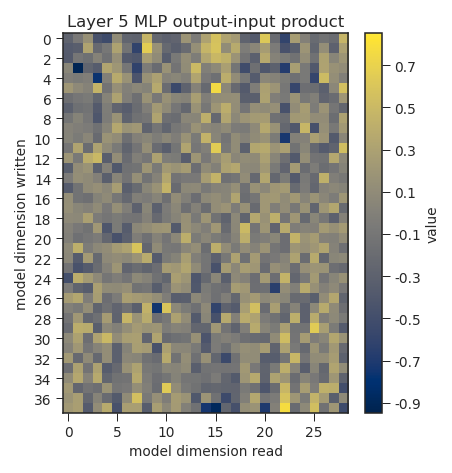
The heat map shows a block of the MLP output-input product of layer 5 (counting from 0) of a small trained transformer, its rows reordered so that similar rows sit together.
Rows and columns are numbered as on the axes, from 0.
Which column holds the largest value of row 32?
23
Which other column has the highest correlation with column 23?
12
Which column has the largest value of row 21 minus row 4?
7
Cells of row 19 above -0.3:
26
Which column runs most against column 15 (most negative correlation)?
11
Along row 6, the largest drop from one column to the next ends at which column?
18
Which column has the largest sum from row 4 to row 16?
20
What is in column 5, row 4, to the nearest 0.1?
0.4
